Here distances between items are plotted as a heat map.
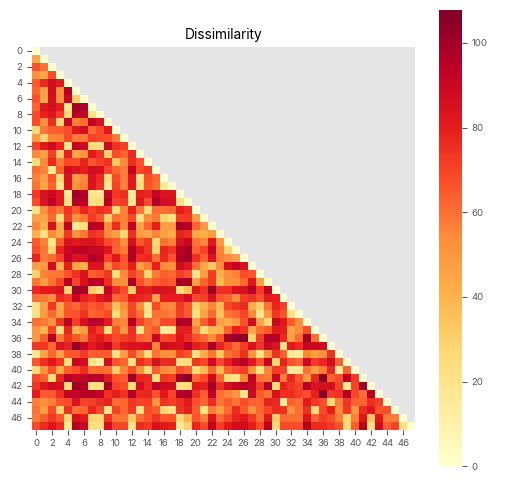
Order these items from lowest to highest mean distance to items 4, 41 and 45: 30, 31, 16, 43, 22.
16, 30, 31, 43, 22
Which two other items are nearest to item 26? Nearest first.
43, 25
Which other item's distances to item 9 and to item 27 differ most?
36
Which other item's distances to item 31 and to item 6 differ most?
37
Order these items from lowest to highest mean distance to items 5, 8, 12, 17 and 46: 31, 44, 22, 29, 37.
22, 44, 31, 29, 37
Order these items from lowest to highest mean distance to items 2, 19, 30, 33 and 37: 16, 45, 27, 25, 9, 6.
25, 45, 16, 27, 9, 6
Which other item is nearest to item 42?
39
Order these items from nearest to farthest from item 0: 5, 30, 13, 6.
13, 5, 6, 30
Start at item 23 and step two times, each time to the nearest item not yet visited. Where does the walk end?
11
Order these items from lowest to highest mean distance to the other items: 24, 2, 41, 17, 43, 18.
17, 24, 2, 18, 41, 43
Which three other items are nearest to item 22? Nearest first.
5, 6, 27
